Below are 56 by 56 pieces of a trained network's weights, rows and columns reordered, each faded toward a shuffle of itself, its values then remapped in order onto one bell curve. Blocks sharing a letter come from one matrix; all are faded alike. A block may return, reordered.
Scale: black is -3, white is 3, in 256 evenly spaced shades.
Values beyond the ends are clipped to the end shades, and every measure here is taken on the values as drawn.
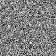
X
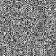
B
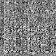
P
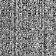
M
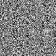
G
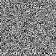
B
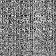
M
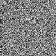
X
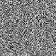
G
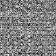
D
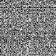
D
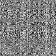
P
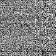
D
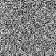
X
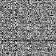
D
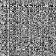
M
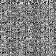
P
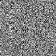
G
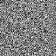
G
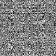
D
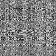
P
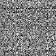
D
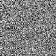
B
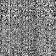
P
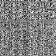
P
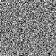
X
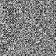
G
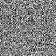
G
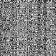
M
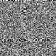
B
